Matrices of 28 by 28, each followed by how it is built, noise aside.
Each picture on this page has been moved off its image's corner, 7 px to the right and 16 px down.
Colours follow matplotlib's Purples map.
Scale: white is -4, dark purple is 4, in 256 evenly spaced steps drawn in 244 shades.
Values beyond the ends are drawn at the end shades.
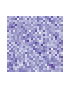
Toeplitz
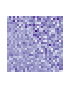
upper triangular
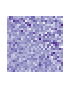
upper triangular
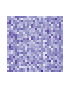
repeating rows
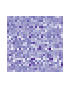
uneven rows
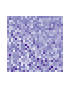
lower triangular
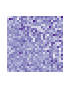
upper triangular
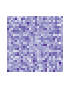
blocks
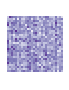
blocks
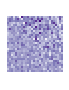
upper triangular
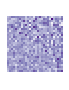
upper triangular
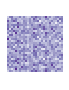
repeating rows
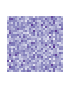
repeating rows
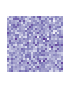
noise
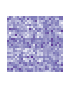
blocks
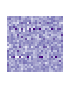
uneven rows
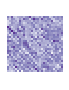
Toeplitz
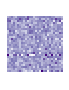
uneven rows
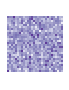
noise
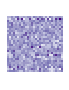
uneven rows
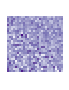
lower triangular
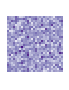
repeating rows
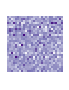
uneven rows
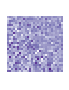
lower triangular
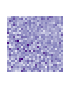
lower triangular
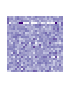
uneven rows
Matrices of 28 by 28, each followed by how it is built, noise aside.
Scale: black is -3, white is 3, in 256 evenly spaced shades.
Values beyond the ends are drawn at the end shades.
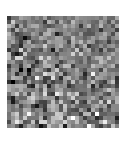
lower triangular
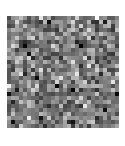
repeating columns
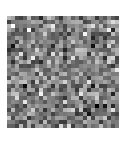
repeating columns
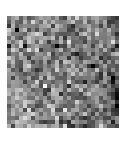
smooth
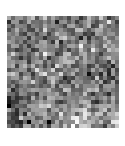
smooth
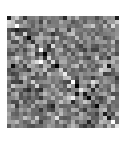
diagonal
